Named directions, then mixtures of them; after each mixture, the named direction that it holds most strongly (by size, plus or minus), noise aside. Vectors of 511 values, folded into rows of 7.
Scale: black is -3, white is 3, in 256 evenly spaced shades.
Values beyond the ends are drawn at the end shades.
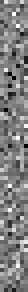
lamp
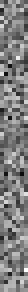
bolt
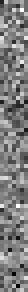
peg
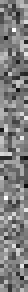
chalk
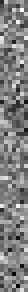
peg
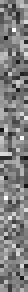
chalk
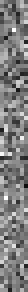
chalk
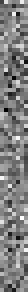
lamp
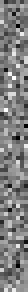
lamp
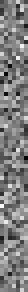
bolt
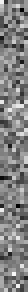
peg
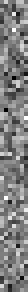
chalk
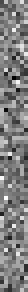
chalk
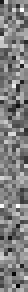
peg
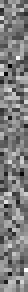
bolt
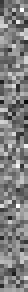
peg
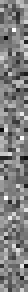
chalk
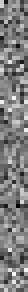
peg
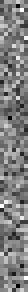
peg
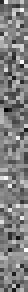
peg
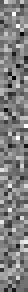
lamp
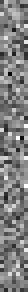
chalk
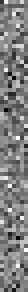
lamp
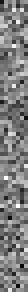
peg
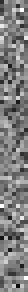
peg
